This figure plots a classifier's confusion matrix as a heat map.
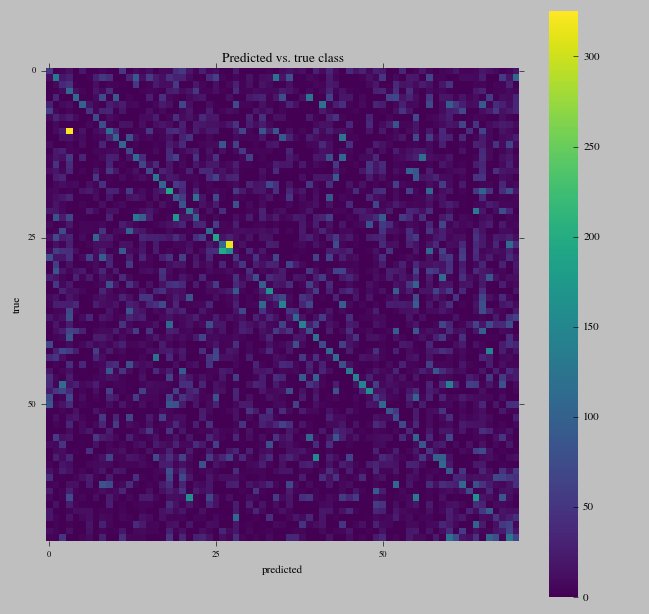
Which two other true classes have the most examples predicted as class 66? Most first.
42, 70
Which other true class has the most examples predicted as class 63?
47
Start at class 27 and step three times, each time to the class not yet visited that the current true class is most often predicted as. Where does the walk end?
62
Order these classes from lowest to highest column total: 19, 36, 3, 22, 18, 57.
22, 36, 19, 57, 18, 3
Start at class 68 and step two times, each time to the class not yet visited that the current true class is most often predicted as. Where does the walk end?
21
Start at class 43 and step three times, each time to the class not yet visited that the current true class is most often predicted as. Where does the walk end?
39
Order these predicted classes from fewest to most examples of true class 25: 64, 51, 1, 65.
51, 65, 64, 1
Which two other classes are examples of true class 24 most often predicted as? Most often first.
12, 2
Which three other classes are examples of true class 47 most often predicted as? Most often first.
60, 2, 68
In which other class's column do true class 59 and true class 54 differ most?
23
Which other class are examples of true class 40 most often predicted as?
3
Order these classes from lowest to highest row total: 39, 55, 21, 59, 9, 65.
65, 59, 21, 55, 39, 9
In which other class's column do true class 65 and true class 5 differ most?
41
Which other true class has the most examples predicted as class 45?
58
